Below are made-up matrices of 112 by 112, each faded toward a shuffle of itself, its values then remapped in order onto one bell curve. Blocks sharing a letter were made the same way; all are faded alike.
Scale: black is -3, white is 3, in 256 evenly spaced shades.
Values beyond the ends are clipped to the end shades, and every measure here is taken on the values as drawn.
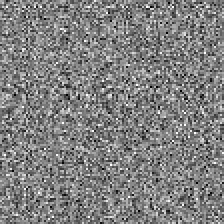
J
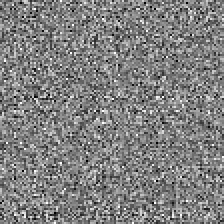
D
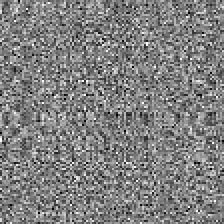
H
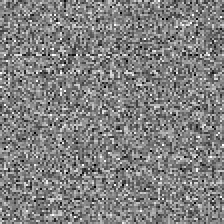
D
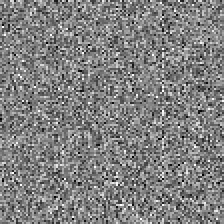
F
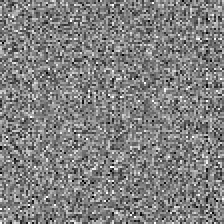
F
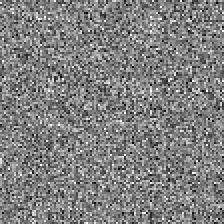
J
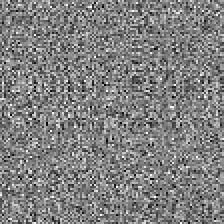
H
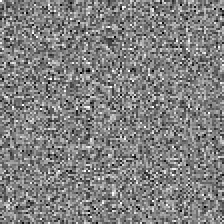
F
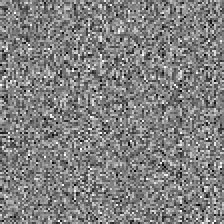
F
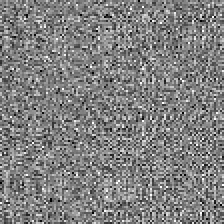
H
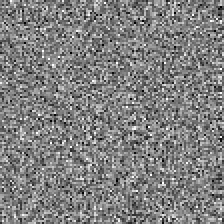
F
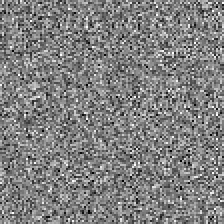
J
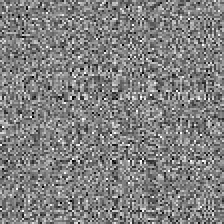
H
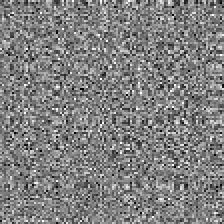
H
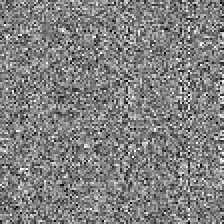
F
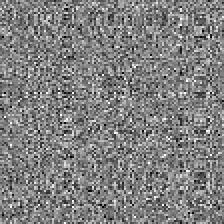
H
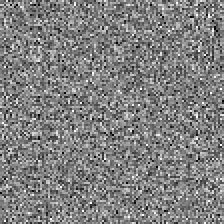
J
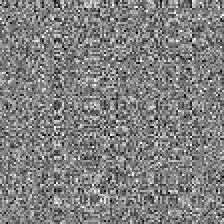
H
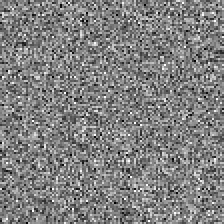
J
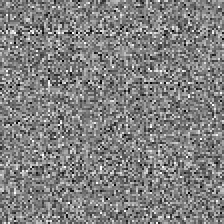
D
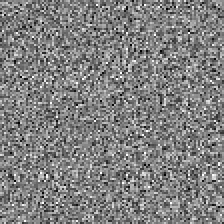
J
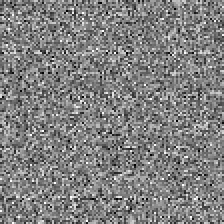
D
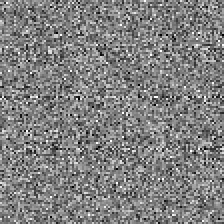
D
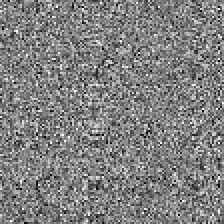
F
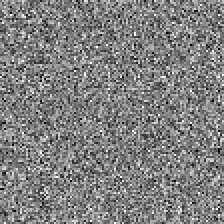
F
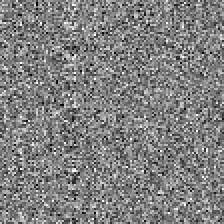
F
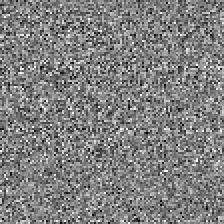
D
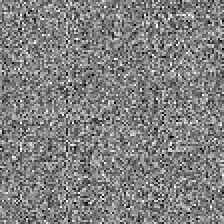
F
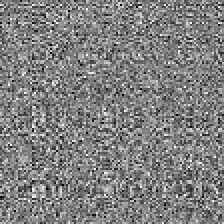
H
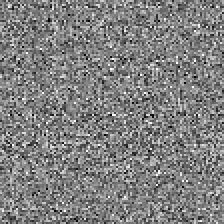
D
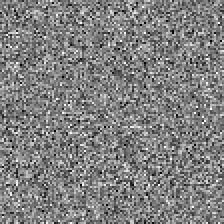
D
